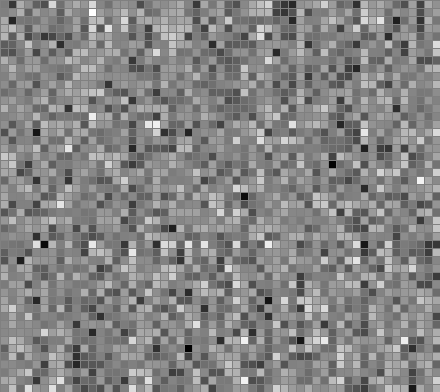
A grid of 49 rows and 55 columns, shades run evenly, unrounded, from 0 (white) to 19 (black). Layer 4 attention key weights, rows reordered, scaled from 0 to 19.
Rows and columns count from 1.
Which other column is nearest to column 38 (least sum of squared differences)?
15
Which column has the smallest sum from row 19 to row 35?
30
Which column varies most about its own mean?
46
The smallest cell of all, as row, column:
2, 12
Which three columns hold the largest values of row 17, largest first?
5, 24, 21
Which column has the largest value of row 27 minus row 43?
17
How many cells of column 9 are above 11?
10
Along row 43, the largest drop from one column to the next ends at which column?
39
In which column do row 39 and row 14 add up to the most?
9
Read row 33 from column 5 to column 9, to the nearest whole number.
8 8 8 12 6
